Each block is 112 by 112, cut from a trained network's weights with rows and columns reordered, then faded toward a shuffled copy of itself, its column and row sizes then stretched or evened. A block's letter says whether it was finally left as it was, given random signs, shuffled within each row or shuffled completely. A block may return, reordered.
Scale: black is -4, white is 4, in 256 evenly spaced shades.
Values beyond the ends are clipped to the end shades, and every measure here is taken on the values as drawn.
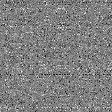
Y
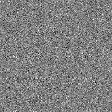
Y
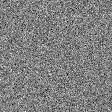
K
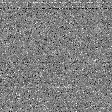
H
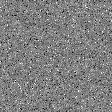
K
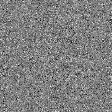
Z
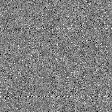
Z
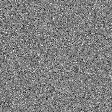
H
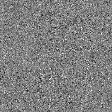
Z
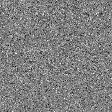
H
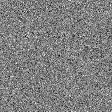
H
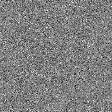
Z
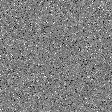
K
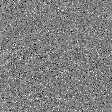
H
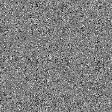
Z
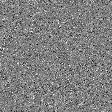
H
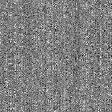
Y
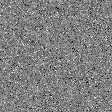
K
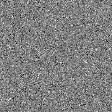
Z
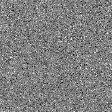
Z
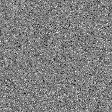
H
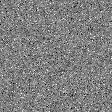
K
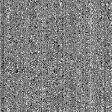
Y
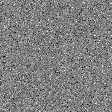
K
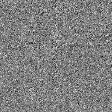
Z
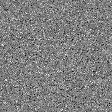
H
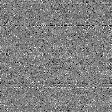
Y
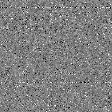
Z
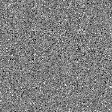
Z
